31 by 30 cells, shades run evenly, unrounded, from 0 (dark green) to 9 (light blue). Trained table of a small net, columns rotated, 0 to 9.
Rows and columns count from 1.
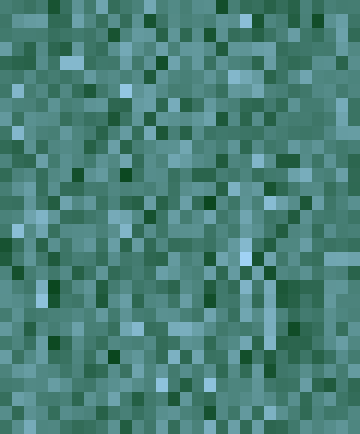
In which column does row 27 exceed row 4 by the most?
3
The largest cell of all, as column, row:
21, 19
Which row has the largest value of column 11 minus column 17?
7
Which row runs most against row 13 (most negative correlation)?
24
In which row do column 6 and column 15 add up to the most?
5
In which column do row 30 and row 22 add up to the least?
18
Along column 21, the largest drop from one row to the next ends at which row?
20
